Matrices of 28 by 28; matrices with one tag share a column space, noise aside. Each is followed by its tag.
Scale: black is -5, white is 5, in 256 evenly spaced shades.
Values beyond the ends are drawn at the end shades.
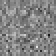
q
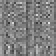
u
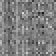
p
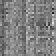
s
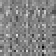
q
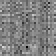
u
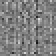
p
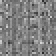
p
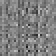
q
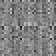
s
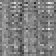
u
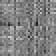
s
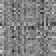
s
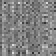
u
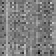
u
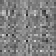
q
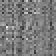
s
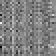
u
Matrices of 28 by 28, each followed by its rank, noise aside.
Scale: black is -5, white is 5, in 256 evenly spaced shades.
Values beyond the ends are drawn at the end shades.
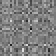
three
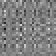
two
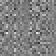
four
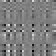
one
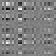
one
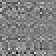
three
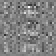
three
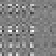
two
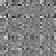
three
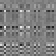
one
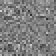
four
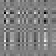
one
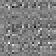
four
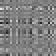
two
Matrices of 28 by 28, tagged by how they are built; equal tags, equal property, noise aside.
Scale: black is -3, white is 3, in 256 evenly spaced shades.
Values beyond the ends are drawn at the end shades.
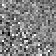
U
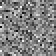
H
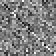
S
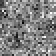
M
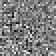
U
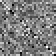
S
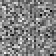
H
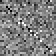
S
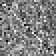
S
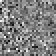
U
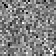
S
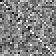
S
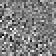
U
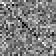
S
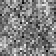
M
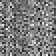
H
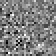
U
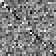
S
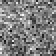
M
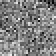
M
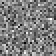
H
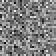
H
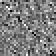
S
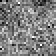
M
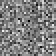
H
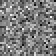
H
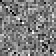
S
